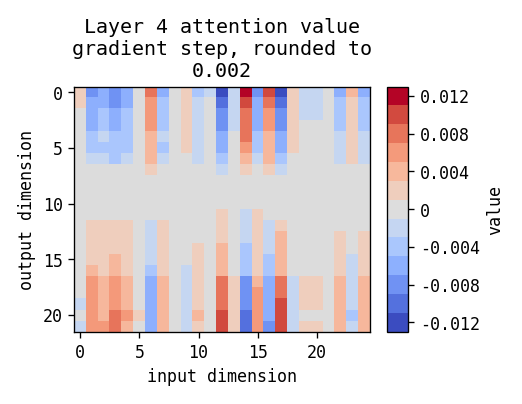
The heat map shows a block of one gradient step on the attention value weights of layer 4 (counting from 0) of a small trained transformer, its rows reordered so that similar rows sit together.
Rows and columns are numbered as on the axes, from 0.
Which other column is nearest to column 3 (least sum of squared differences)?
1
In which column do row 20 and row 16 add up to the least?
14
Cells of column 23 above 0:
7
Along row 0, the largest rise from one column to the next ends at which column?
16
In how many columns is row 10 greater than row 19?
7
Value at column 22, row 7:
0
